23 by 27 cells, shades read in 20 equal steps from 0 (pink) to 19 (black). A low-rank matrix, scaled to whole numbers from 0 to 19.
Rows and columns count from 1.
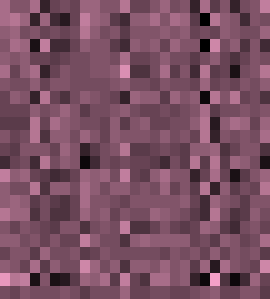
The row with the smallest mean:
21
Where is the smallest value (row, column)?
22, 22
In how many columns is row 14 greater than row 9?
13
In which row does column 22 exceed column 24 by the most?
10
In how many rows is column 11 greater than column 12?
9
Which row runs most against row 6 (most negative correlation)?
8
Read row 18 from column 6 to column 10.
12 9 9 13 10
